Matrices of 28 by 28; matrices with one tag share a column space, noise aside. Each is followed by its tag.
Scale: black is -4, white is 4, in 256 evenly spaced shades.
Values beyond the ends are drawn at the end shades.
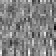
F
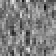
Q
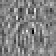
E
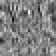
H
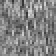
Q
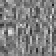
E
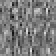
E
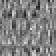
Q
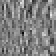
Q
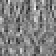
H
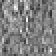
H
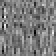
E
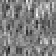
Q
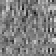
H
